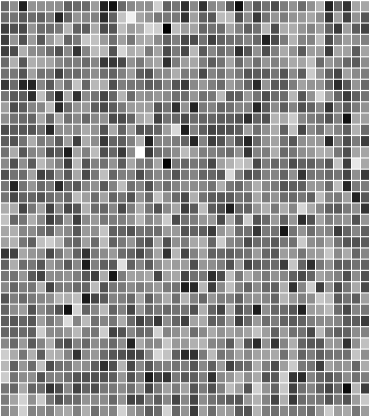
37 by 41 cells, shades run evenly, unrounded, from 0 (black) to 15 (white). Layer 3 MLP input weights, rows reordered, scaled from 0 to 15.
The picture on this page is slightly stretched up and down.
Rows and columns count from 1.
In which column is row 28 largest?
9
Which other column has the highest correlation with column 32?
29
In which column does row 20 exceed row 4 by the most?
1
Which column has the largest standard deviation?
19
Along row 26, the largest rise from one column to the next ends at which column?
23
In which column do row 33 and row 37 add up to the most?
14
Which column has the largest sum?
36
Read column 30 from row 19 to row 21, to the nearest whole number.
10 6 7
